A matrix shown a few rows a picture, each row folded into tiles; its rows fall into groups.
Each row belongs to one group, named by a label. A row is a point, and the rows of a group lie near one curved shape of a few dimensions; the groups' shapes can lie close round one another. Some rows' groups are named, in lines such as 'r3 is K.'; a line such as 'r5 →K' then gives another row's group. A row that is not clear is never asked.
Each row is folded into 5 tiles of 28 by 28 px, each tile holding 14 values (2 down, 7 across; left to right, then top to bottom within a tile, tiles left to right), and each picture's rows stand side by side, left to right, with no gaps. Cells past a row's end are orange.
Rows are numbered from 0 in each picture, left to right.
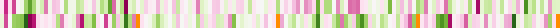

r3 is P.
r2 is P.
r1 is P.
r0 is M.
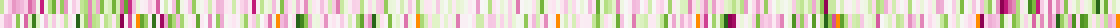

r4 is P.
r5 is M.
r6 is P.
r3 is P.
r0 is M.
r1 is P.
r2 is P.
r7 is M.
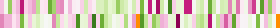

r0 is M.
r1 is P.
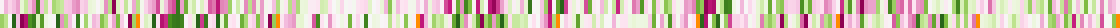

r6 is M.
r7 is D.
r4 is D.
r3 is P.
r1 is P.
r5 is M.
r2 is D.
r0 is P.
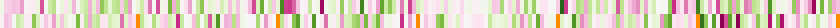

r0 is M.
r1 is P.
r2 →M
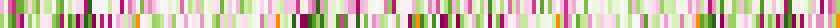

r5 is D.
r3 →P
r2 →P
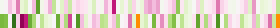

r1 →P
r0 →P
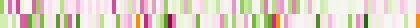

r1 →M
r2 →D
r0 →P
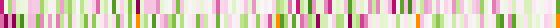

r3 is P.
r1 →P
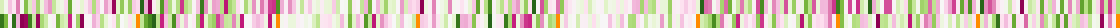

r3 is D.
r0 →P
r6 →P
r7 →M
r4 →D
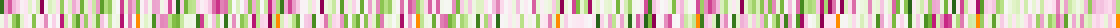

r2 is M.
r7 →D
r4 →D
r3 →P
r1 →P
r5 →M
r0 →M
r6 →D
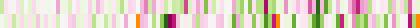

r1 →M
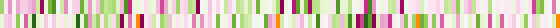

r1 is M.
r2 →D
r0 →M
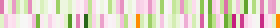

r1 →D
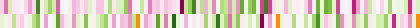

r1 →M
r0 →P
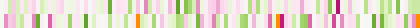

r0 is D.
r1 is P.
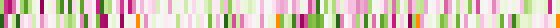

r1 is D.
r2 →P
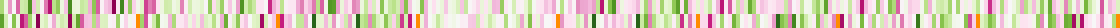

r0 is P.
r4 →M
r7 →D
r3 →D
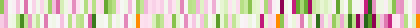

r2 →D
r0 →P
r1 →M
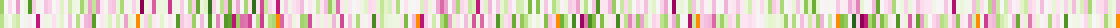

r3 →M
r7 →D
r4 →P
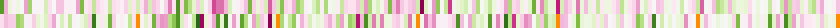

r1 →P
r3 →D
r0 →D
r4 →P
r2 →D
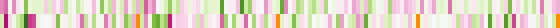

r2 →D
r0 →M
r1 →M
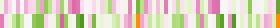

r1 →P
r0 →P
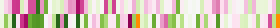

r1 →P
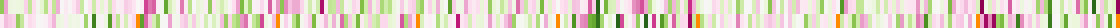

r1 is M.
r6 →D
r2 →M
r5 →P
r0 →D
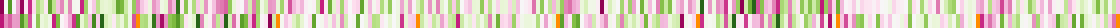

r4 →M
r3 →P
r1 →P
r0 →M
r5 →M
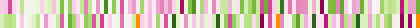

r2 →M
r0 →D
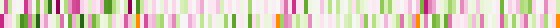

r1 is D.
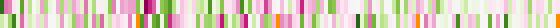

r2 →M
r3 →D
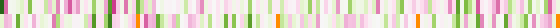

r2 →P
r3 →P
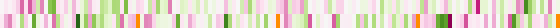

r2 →M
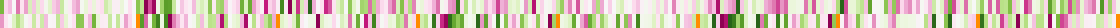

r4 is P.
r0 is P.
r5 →P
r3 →P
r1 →M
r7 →P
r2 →P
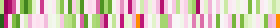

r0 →M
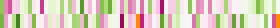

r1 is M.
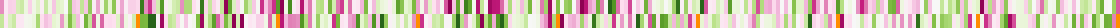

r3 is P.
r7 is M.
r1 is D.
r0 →D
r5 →D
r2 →M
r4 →M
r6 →M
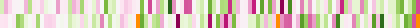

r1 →P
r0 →D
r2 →M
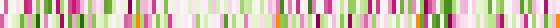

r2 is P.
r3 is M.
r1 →M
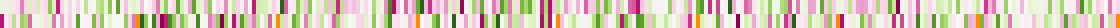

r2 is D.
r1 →P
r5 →P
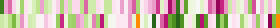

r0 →D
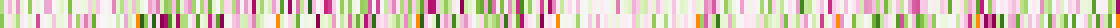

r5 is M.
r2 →P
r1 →P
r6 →P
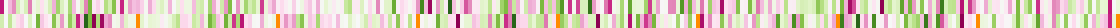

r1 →D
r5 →M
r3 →P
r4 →P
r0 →D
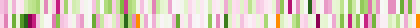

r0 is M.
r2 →P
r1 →D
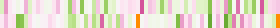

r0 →D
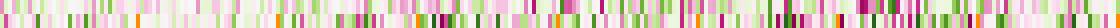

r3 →P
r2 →D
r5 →D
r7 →P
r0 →D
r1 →P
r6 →M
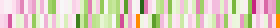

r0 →M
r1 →D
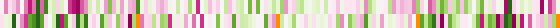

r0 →P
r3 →D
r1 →M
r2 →D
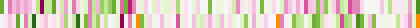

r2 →P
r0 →M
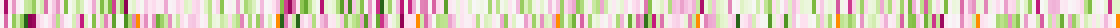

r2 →M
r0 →M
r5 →D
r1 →D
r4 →D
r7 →P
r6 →D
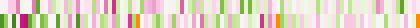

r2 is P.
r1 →M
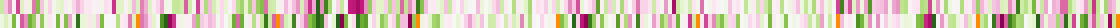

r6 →P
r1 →M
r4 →P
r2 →P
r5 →D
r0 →P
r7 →P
